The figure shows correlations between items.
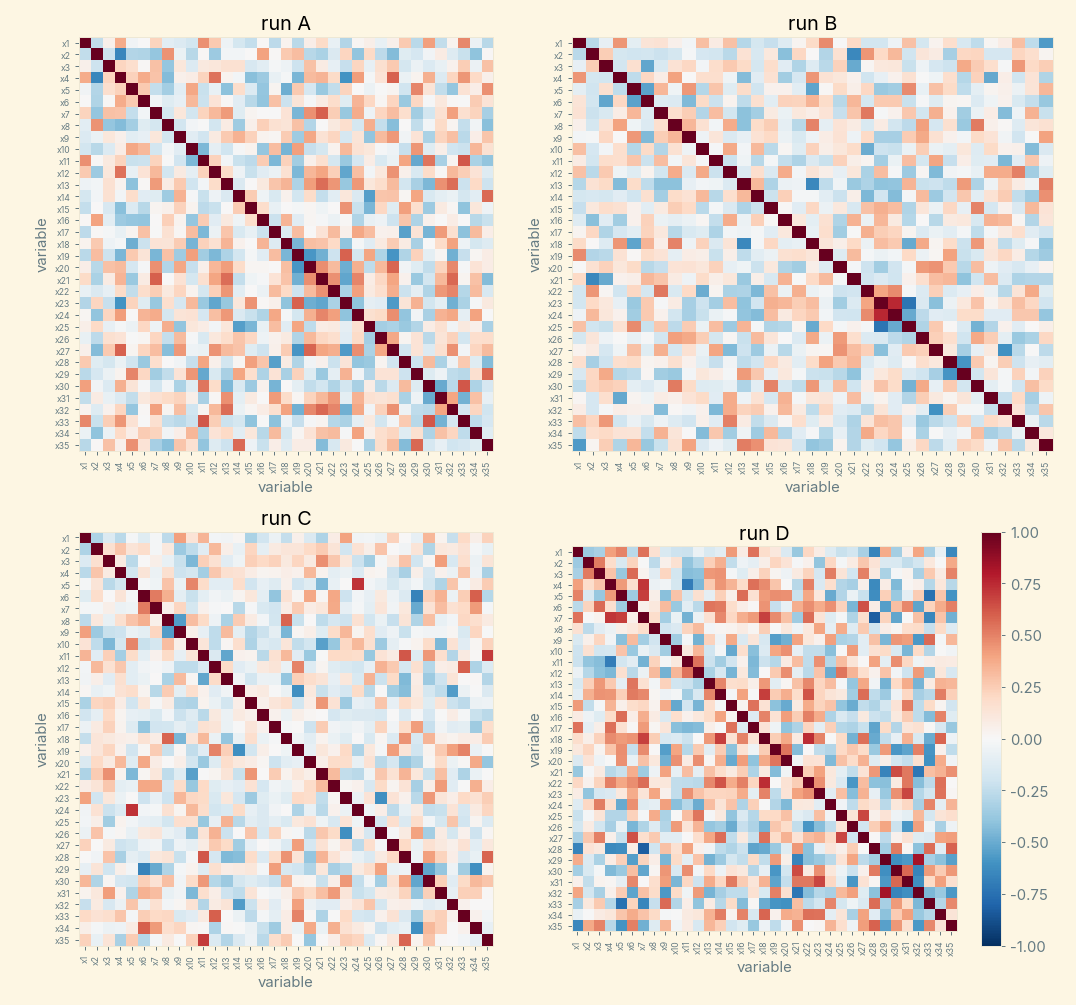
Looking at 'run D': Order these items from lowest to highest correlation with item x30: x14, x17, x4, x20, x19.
x19, x4, x17, x20, x14
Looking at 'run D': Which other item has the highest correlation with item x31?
x23
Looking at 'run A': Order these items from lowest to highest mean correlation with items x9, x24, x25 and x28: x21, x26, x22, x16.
x16, x26, x22, x21
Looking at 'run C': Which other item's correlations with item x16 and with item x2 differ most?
x26
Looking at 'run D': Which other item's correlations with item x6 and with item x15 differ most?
x27
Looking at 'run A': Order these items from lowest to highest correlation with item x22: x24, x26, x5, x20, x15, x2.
x5, x2, x15, x26, x20, x24
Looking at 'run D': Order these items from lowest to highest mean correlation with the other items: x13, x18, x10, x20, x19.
x10, x19, x20, x13, x18
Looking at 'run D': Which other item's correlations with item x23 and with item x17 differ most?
x11
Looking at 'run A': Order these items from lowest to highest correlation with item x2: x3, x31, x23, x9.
x3, x9, x31, x23
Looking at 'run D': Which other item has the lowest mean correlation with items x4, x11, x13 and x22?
x26
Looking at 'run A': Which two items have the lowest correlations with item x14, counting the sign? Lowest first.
x25, x8
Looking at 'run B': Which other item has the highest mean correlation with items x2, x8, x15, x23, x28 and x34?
x30
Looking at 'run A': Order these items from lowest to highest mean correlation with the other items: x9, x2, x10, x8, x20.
x2, x8, x10, x9, x20
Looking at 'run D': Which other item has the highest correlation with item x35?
x28
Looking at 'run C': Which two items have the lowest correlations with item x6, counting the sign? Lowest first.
x29, x17
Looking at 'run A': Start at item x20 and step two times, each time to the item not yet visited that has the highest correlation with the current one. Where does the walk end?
x4
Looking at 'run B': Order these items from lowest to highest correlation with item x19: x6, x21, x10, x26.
x26, x10, x6, x21
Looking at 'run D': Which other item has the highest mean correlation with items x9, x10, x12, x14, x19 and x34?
x20
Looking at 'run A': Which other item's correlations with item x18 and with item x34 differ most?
x10
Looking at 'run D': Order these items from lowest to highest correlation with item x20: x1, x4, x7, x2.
x1, x4, x2, x7
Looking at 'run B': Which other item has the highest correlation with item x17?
x22
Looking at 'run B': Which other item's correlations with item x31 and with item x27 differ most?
x12
